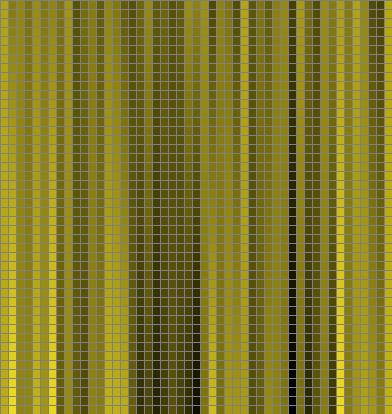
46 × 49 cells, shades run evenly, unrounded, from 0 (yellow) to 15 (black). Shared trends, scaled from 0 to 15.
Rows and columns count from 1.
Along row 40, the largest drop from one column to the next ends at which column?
43
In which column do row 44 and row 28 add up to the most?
37
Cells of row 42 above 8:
18
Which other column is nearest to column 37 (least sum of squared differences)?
20
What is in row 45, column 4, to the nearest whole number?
6
